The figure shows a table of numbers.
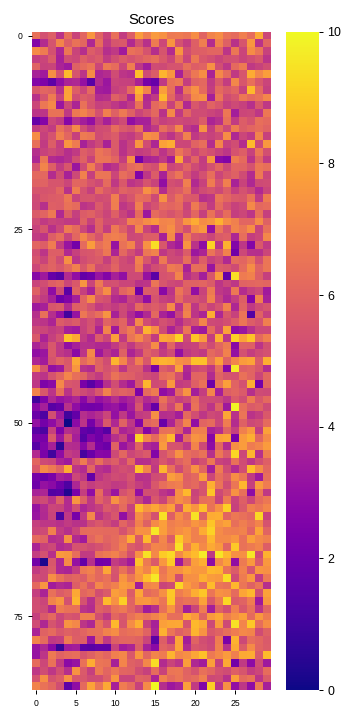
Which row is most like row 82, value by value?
60
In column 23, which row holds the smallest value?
16
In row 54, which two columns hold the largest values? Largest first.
25, 27
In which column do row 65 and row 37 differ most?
18
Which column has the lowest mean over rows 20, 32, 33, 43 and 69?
4
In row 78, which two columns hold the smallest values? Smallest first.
15, 24
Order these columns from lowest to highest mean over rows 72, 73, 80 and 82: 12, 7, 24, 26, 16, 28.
28, 7, 12, 16, 26, 24
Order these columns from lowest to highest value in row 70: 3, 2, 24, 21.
3, 2, 21, 24
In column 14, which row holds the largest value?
67
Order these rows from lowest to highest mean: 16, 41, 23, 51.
51, 41, 16, 23
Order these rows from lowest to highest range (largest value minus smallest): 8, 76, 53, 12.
12, 8, 76, 53
